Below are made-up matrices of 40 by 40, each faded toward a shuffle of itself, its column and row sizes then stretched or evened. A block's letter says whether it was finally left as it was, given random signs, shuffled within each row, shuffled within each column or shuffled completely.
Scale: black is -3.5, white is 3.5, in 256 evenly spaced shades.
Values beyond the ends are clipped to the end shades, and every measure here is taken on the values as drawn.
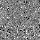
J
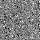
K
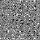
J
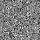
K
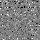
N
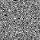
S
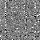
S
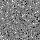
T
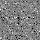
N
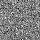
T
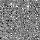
J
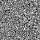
K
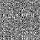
S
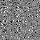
J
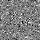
N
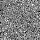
T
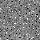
K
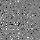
J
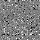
J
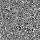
N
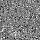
N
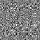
S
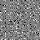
S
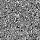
K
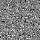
N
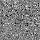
N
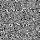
N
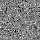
T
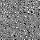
J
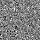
K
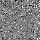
J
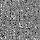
K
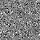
N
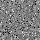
T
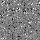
N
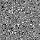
J
